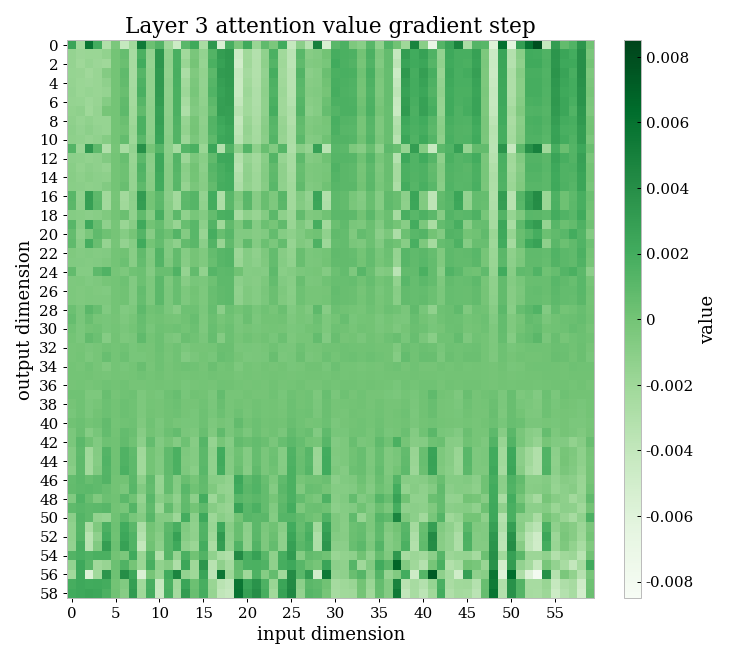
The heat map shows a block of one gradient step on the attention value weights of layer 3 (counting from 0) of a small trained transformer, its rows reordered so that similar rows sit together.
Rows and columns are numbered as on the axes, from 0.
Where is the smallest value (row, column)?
56, 53
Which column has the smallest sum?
19
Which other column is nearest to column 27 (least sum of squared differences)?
11
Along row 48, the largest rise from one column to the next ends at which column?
50
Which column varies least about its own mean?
5
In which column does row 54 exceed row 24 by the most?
37
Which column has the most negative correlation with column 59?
33
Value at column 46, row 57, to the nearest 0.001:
-0.003
